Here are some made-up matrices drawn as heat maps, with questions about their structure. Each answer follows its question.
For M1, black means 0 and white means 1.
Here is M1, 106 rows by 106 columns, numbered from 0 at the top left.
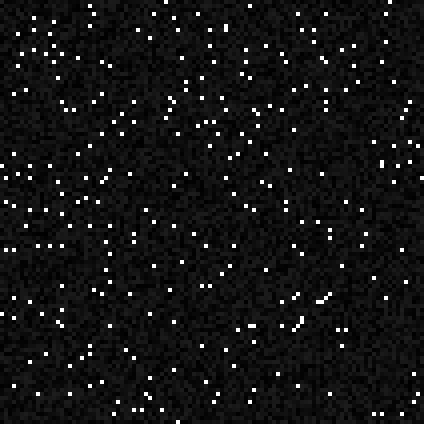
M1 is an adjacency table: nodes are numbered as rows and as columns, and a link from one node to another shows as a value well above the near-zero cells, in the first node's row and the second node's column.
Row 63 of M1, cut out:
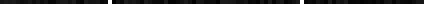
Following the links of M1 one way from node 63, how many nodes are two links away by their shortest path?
10
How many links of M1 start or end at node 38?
7
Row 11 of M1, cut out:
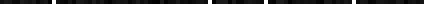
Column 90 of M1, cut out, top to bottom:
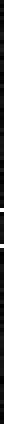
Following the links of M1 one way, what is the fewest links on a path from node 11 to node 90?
2
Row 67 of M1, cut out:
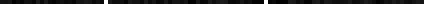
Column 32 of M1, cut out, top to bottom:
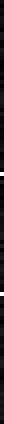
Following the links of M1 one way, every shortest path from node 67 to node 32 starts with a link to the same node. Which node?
node 66
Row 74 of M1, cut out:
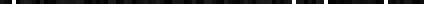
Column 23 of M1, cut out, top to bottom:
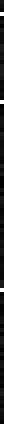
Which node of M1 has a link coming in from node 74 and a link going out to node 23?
node 3
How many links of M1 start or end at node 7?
12
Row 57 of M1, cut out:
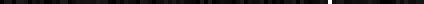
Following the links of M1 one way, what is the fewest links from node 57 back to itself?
7
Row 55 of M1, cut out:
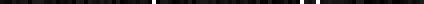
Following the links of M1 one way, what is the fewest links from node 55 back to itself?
5
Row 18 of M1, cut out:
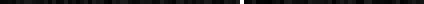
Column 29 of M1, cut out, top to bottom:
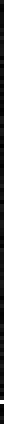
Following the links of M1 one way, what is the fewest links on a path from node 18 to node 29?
7
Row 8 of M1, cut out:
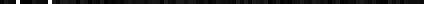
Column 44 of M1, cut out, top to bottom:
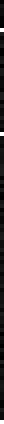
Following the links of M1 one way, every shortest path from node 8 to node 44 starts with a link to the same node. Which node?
node 12
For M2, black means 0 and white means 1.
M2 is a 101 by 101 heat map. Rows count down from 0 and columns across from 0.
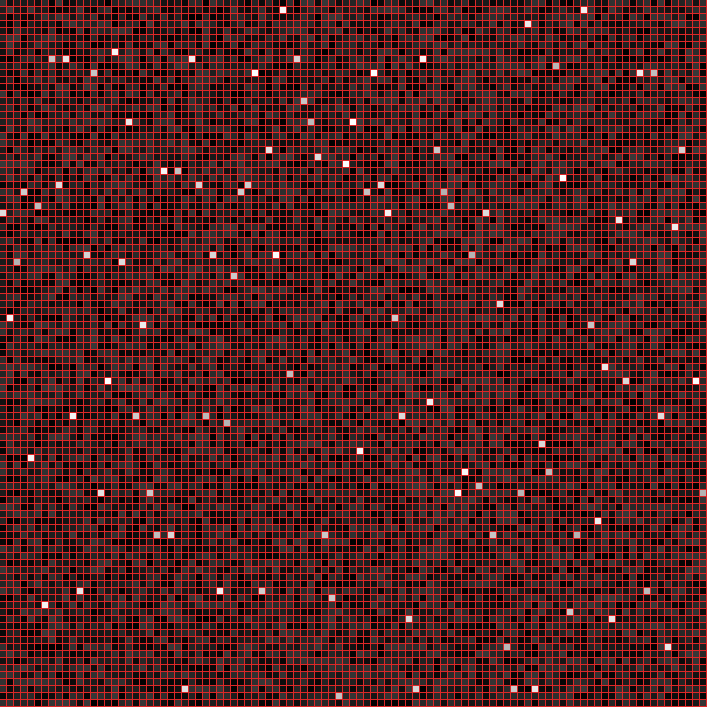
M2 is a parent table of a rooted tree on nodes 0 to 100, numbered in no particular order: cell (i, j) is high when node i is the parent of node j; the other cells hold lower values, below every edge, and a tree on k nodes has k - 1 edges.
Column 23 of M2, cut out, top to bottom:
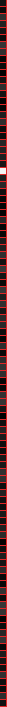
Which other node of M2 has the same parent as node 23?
25
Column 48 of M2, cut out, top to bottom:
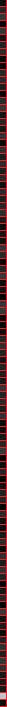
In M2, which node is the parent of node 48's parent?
54
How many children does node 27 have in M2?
4
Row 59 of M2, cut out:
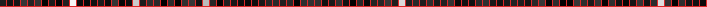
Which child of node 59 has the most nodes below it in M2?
10
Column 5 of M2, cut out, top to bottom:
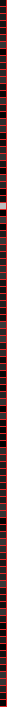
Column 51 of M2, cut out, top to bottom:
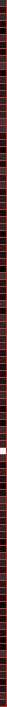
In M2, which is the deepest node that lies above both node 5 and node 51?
29
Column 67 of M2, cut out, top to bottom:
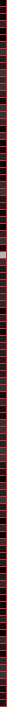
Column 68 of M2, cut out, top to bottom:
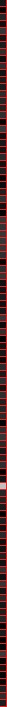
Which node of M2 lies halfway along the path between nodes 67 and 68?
30
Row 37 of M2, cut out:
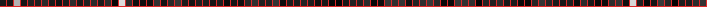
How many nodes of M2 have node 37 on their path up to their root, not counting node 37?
6
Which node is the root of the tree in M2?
98
